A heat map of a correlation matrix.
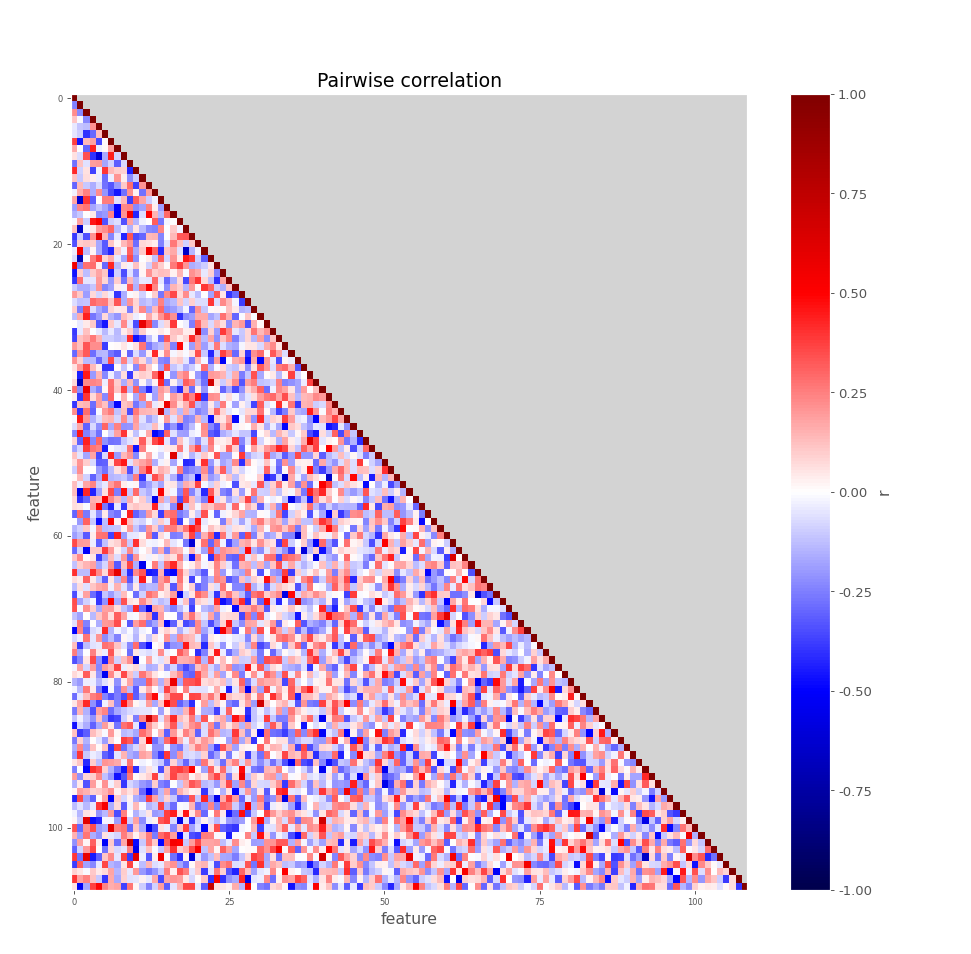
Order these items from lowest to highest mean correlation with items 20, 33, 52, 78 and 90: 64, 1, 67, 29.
29, 67, 64, 1
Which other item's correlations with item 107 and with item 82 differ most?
24
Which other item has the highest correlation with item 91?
62
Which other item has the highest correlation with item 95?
44
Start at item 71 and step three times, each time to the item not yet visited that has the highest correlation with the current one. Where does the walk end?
68
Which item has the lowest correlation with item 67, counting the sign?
69
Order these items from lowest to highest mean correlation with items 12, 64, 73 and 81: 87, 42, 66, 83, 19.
87, 19, 66, 83, 42
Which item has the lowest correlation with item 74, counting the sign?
78
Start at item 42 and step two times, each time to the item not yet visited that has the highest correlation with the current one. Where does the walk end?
83
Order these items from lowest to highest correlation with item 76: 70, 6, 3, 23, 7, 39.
70, 7, 39, 3, 6, 23
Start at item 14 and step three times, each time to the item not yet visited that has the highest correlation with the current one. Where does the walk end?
47
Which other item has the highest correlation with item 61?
63
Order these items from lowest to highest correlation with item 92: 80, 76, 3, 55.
76, 80, 55, 3
